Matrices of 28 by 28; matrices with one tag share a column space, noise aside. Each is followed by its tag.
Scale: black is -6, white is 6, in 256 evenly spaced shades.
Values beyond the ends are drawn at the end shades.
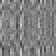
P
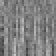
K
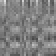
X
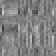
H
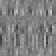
H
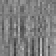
K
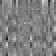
X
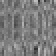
P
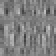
H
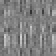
H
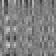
X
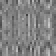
P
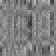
P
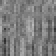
K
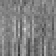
K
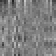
X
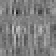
H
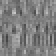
H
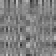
X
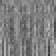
K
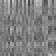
X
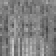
K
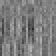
K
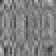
P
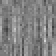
K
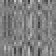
P
